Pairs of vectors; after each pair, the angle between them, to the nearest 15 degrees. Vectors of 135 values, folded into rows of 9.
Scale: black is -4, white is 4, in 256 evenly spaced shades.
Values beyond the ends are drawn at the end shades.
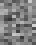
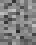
45 degrees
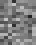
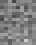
45 degrees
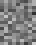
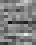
120 degrees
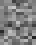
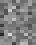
60 degrees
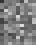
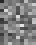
15 degrees
